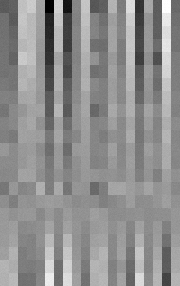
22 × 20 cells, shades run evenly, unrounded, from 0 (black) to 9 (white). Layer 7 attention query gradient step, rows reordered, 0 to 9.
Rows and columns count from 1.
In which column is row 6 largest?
19
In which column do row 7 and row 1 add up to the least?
6
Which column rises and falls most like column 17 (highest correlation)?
13
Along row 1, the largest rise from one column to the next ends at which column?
7
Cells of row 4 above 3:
17
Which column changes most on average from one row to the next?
11
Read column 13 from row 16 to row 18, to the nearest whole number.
5 5 5
